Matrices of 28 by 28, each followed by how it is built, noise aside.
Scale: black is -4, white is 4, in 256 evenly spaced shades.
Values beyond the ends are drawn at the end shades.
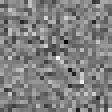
diagonal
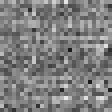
blocks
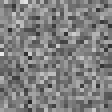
noise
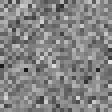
Hankel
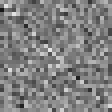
diagonal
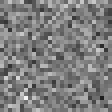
noise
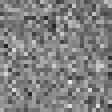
noise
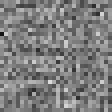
blocks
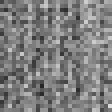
blocks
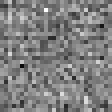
blocks
